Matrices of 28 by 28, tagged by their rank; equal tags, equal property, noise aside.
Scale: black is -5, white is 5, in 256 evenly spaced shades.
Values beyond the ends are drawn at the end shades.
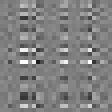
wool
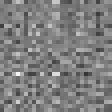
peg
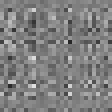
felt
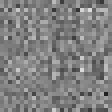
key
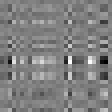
wool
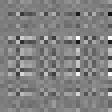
wool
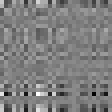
wool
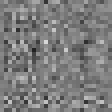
key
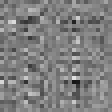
peg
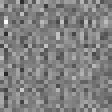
key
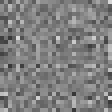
peg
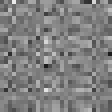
peg
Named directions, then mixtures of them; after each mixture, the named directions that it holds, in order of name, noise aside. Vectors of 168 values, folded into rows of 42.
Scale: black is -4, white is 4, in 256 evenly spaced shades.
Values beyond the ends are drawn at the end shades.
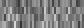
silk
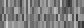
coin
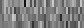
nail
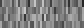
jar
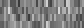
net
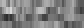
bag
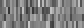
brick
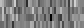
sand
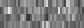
bag, net.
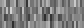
bag, brick, sand.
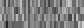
coin.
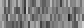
coin, jar, net.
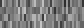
jar.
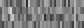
coin, net, sand.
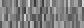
jar.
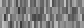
jar, net, silk.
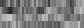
bag.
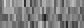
bag, brick, nail.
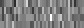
sand.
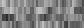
bag.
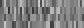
brick.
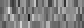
jar, net.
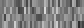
coin, silk.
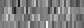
jar, net, silk.
